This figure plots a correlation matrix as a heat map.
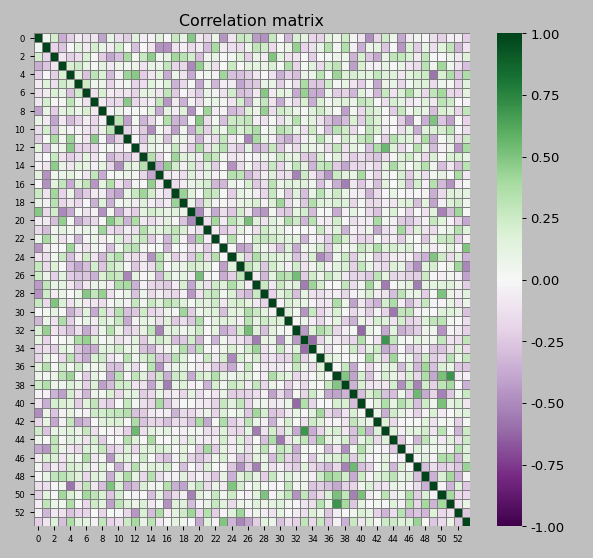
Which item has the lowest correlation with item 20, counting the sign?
19
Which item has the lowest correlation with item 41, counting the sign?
0
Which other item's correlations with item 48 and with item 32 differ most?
40
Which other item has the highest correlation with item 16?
14
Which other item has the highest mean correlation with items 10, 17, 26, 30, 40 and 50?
37
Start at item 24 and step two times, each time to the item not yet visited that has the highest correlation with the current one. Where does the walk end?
9
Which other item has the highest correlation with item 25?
52
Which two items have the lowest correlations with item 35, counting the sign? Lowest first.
24, 6
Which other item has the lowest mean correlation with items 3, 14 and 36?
39
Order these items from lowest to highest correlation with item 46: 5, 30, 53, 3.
3, 5, 53, 30
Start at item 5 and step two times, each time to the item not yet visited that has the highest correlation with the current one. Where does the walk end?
43
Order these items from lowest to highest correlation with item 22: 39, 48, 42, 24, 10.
48, 39, 42, 10, 24
